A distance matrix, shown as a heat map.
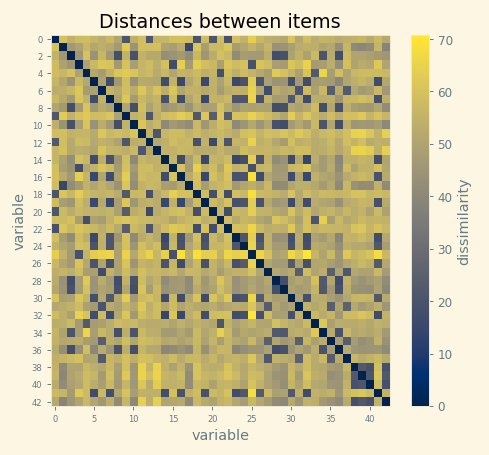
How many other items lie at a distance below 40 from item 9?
5
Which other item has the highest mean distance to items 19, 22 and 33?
25
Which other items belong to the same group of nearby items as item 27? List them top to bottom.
6, 31, 35, 37
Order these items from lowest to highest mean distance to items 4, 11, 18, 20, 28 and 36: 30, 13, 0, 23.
0, 13, 23, 30
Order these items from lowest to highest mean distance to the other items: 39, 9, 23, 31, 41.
23, 41, 31, 39, 9
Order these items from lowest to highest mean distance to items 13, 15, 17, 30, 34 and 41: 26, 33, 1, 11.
26, 1, 11, 33
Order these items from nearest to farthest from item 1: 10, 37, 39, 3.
39, 10, 3, 37
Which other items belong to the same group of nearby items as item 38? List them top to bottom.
39, 40, 42
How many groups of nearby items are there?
9
